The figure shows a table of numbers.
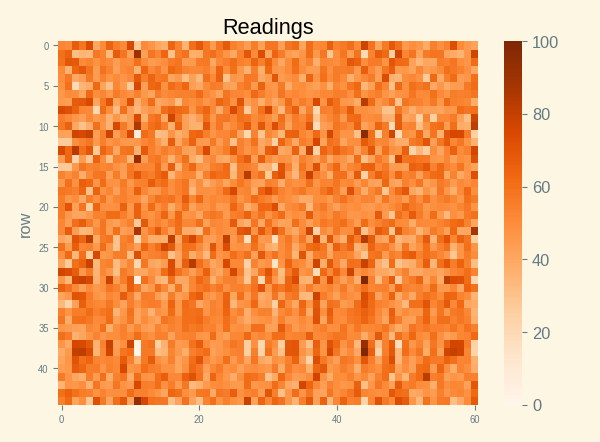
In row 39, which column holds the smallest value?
36
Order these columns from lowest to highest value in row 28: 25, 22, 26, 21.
22, 26, 21, 25
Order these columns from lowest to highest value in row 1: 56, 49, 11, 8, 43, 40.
56, 40, 43, 8, 49, 11
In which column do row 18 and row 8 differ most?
5
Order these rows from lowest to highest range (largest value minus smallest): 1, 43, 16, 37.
43, 16, 1, 37
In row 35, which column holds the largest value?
32
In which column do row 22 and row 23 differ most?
11
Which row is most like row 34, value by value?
33
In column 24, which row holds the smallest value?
4
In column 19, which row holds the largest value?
27
